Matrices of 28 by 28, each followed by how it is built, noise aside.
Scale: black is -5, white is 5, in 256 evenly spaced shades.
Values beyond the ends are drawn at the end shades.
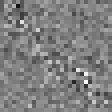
banded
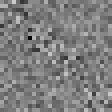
block diagonal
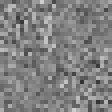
block diagonal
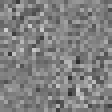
block diagonal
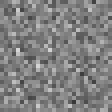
repeating rows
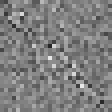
banded
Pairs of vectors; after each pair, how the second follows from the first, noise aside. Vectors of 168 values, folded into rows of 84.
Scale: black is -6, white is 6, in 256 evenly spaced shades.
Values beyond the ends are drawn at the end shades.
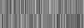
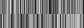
negated, scaled up.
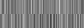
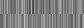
reversed.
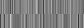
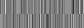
reversed, negated.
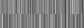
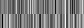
negated, scaled up.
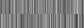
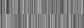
reversed.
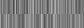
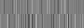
reversed, negated, partly zeroed.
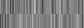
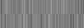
reversed, shrunk.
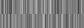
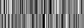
negated, scaled up.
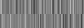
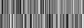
reversed, scaled up.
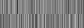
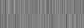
reversed, shrunk.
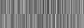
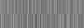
reversed, shrunk.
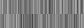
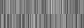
reversed, negated.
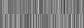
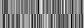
negated, scaled up.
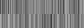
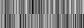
reversed, scaled up.
